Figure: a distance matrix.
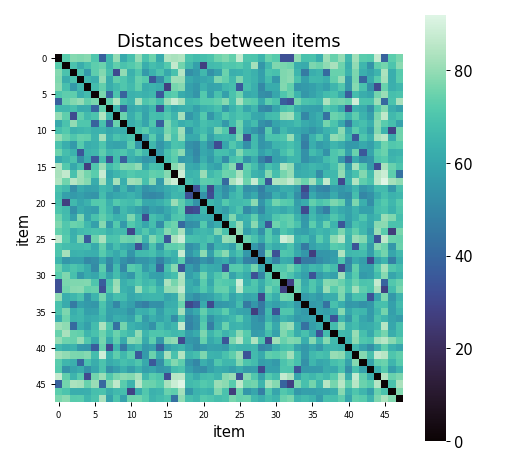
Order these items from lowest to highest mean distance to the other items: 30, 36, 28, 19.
28, 19, 36, 30
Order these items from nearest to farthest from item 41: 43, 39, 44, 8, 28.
28, 43, 8, 39, 44
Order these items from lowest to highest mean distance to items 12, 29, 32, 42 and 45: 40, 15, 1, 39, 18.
18, 40, 39, 1, 15
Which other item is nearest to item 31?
32
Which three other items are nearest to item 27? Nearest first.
35, 30, 28
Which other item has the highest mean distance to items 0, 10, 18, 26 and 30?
17
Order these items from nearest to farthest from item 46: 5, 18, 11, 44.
18, 11, 5, 44
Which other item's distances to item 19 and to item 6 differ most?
21
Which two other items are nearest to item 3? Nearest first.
13, 42
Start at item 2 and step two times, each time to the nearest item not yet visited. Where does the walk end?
37
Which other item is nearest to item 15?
4
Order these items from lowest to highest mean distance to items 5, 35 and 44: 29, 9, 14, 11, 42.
14, 9, 29, 42, 11
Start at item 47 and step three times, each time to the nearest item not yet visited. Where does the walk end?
38
